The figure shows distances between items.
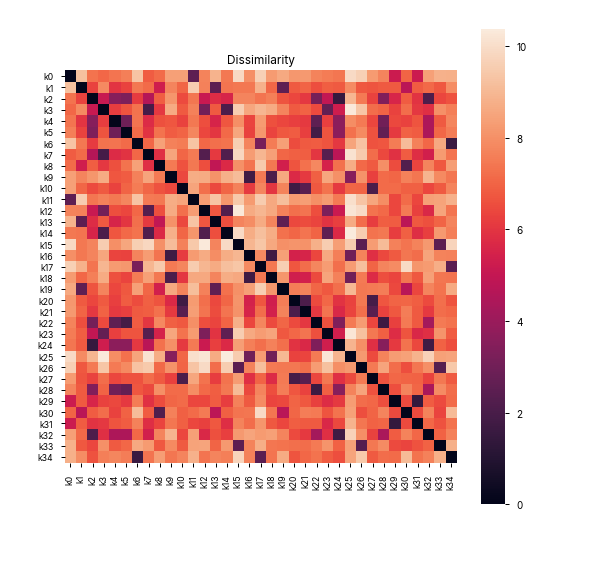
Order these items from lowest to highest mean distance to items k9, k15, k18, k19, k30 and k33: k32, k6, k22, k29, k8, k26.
k26, k8, k29, k22, k32, k6
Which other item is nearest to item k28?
k22
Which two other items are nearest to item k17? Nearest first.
k34, k6
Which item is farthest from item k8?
k17
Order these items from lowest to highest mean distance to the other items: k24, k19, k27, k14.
k24, k27, k14, k19
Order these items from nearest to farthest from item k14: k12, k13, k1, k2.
k12, k2, k13, k1
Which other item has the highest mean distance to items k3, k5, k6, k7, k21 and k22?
k15
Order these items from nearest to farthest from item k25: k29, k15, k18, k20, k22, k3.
k18, k20, k22, k29, k15, k3
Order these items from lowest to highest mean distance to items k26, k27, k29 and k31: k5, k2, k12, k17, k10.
k10, k2, k5, k12, k17
